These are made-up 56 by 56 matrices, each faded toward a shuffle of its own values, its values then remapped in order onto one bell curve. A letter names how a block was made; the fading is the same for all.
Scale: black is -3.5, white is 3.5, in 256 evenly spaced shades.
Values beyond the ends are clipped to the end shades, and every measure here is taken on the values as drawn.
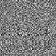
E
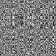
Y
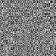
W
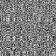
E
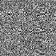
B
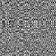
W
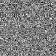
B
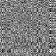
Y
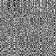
Y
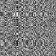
Y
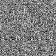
B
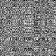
E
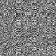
E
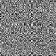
E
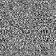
B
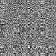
E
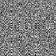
E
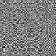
W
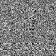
B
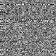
B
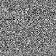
B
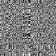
Y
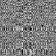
Y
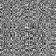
W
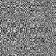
E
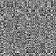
W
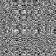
E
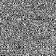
B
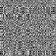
W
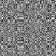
Y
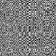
Y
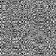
E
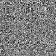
B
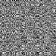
E
